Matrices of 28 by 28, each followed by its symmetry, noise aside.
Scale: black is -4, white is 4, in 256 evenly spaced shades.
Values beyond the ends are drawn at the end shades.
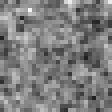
no symmetry.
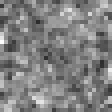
same after a half turn.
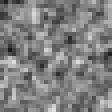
no symmetry.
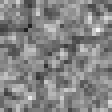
symmetric.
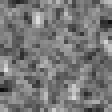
same after a half turn.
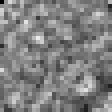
symmetric.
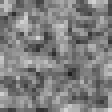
symmetric.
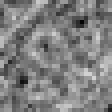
symmetric.
